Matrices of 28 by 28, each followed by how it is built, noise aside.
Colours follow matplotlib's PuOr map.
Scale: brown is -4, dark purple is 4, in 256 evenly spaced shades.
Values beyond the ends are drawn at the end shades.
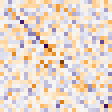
diagonal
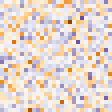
repeating rows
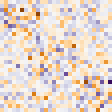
block diagonal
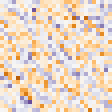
Toeplitz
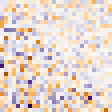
lower triangular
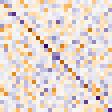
diagonal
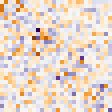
block diagonal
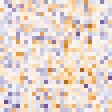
blocks
